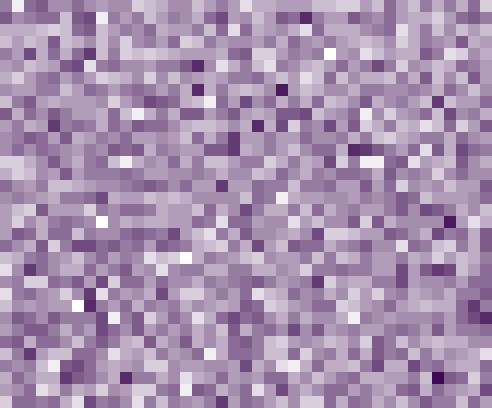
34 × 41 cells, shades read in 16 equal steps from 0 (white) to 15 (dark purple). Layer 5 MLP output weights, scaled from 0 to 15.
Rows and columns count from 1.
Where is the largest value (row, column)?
32, 37
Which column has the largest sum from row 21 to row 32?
8
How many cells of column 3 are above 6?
20
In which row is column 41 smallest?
30
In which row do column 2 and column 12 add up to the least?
1
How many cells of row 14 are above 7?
13
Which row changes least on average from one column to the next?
17
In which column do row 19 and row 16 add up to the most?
38
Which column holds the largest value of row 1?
4
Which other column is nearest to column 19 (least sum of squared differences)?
23
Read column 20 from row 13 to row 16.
12 6 7 6
